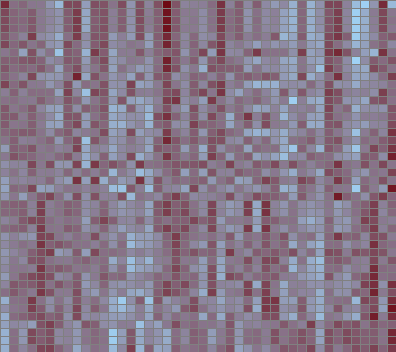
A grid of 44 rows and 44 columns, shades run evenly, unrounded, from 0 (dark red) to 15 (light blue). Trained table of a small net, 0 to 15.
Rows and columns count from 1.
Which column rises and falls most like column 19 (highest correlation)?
1
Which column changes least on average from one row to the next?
2
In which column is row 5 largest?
40
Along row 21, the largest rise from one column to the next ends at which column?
10
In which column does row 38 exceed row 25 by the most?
14
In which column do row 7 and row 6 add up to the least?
25
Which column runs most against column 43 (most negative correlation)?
44
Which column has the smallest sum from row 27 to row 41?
42
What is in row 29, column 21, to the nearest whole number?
5
